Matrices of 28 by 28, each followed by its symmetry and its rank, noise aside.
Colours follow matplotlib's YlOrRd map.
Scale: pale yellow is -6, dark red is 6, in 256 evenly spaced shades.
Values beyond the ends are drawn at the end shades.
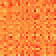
antisymmetric, rank four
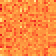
no symmetry, rank five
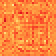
no symmetry, rank four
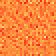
no symmetry, rank five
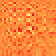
no symmetry, rank three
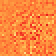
no symmetry, rank four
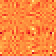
antisymmetric, rank four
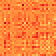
symmetric, rank three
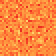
symmetric, rank five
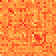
symmetric, rank five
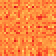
no symmetry, rank five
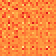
no symmetry, rank three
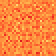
antisymmetric, rank four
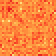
symmetric, rank five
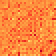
symmetric, rank five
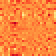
antisymmetric, rank four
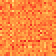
no symmetry, rank five
